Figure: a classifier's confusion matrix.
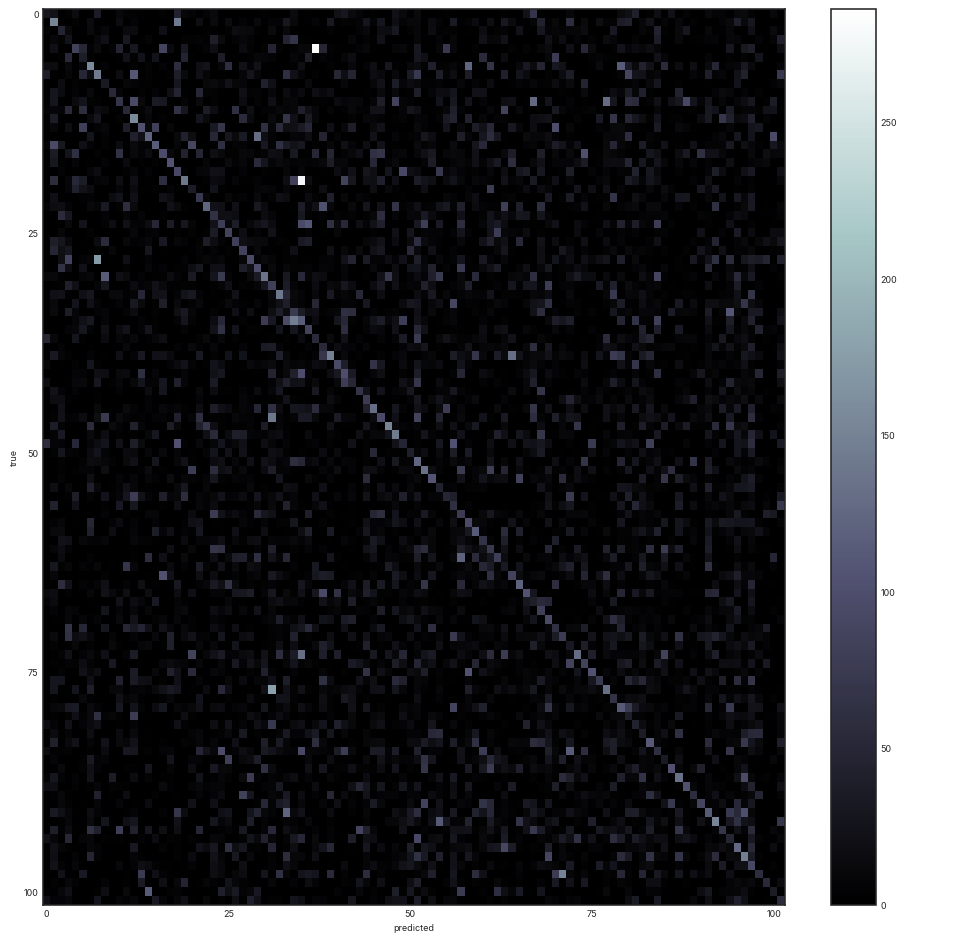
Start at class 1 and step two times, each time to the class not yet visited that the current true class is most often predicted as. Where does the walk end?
49
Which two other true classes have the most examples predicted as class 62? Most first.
25, 100
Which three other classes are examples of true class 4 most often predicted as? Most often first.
37, 16, 55
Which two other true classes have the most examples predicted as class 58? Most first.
6, 75
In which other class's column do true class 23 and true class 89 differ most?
27
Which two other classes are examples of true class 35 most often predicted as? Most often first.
34, 33
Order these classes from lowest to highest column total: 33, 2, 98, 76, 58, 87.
76, 98, 2, 58, 87, 33
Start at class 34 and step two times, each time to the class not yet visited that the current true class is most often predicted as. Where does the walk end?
51
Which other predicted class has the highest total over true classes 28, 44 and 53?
7
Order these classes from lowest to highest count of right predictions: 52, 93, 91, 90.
93, 90, 91, 52
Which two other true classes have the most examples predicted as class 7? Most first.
28, 80
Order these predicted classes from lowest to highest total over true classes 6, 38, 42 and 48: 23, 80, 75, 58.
75, 80, 23, 58
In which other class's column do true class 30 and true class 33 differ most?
8
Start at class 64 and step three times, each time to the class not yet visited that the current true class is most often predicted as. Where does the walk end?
72
